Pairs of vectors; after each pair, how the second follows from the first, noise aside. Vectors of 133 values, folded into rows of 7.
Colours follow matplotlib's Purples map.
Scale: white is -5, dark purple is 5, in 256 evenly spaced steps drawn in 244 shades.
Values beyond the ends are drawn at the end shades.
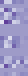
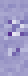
wrapped around, negated, partly zeroed.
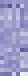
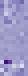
wrapped around, negated, partly zeroed.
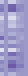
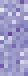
shuffled.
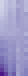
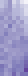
reversed, negated.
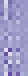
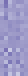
negated, shrunk.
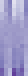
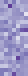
shuffled.
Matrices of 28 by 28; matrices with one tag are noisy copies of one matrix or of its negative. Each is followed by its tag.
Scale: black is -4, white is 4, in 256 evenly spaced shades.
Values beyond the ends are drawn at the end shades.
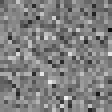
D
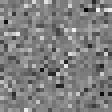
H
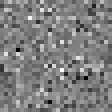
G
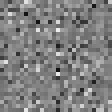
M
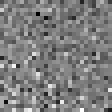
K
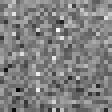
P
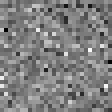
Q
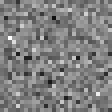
D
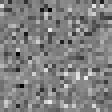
G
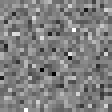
H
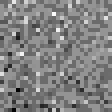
P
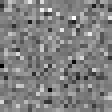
G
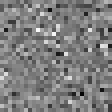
Q
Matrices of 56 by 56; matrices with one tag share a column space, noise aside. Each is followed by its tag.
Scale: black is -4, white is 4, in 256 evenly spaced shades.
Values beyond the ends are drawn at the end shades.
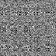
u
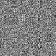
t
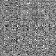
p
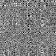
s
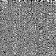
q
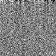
q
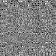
s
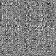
p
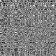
s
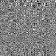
s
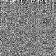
q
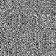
t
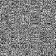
t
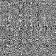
p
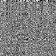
q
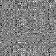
s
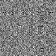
u
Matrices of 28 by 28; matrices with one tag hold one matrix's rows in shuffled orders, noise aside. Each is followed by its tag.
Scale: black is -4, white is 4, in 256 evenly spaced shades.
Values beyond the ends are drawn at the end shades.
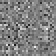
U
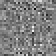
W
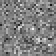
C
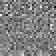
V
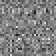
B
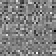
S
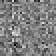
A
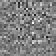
W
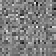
S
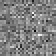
W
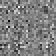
U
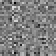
A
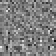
V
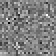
U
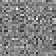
S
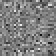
C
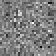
C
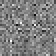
B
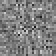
W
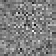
W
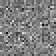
V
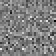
V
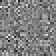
U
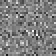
S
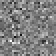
A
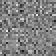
S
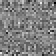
V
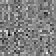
U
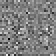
U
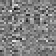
A
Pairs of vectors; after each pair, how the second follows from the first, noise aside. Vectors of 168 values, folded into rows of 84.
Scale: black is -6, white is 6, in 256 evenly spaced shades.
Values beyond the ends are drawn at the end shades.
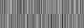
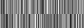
wrapped around, negated, scaled up.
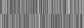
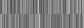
copied.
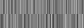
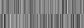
shuffled.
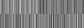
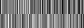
wrapped around, negated, scaled up.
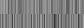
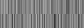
copied.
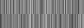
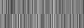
reversed.
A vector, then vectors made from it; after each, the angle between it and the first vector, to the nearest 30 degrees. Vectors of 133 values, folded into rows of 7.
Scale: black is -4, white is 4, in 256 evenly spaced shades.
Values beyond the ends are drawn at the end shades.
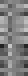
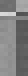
90 degrees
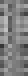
30 degrees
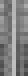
60 degrees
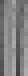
90 degrees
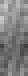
60 degrees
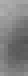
90 degrees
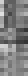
120 degrees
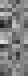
90 degrees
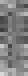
150 degrees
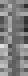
150 degrees
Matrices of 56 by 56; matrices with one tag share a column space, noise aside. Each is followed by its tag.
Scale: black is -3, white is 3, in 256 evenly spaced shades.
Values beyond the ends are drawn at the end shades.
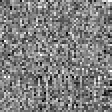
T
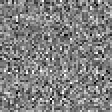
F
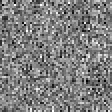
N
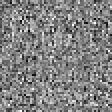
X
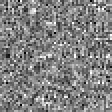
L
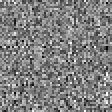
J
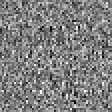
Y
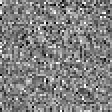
N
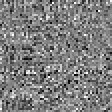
F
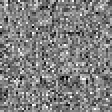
T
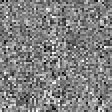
J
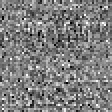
X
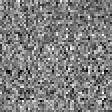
F
